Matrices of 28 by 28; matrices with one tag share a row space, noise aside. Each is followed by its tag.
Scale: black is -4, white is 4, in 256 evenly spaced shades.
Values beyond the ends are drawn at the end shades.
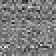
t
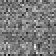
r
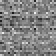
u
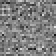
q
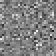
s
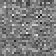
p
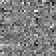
s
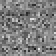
q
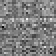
p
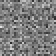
u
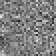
s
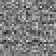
p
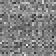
u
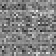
t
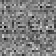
t
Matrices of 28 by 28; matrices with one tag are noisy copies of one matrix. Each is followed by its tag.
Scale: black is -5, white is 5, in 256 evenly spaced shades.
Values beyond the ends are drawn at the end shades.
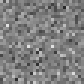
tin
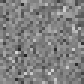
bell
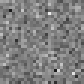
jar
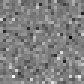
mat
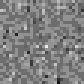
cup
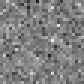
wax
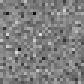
bell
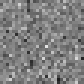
cup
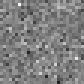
cup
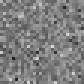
tin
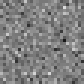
bell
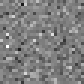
bell
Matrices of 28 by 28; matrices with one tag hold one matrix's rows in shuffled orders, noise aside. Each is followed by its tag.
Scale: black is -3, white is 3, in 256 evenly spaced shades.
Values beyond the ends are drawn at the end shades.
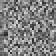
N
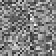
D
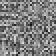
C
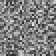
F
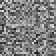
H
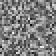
D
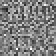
N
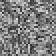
D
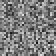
F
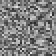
D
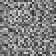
N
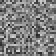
H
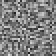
D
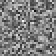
D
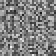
F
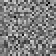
N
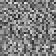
N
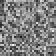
H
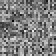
C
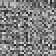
C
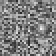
D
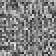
C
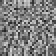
N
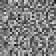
N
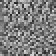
N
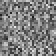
N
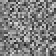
N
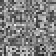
H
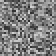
D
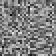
D
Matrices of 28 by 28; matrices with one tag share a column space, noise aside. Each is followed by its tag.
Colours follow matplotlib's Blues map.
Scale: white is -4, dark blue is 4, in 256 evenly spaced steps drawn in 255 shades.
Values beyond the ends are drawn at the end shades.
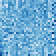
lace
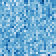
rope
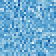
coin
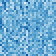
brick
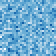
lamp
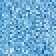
lamp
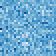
lamp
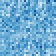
rope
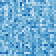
rope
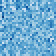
coin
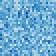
coin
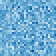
lamp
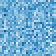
lamp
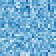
coin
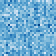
rope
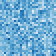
lace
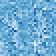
lamp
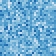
brick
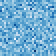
coin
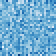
rope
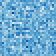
lamp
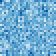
rope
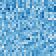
coin
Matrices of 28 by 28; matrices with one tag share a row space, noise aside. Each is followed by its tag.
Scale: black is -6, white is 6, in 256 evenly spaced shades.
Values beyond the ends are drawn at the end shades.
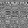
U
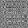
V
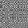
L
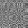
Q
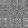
Q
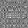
V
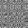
Q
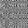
L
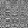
U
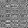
U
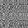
L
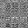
U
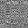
U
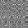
Q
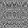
V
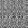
Q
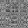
U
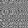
L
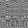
U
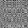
V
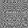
V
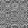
U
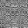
U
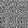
L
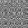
Q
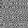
L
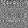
V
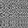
L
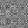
U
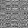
U
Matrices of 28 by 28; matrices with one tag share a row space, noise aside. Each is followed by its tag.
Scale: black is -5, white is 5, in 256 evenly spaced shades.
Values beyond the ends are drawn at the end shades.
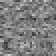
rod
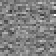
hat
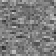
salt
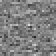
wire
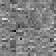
salt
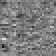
salt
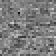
wire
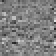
salt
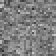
rod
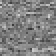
wire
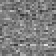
rod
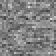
wire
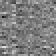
salt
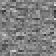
salt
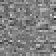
hat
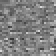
hat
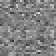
hat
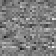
rod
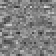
rod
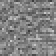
wire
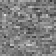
wire
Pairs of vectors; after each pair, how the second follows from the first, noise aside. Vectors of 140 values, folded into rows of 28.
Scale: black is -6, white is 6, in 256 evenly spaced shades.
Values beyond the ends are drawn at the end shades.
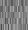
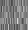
sign-scrambled.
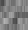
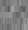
reversed, negated, shrunk.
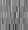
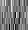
scaled up.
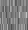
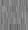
wrapped around, negated, shrunk.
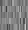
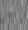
wrapped around, shrunk.
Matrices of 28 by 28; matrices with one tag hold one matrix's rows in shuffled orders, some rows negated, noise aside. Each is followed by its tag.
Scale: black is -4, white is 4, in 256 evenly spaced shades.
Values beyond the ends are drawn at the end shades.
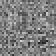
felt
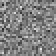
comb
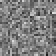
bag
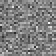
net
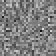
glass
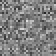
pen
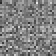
net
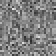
bag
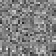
bag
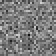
net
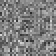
pen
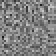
glass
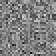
bag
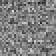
felt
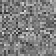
pen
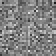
net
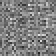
felt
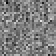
glass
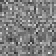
net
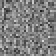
glass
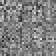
comb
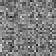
net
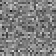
net
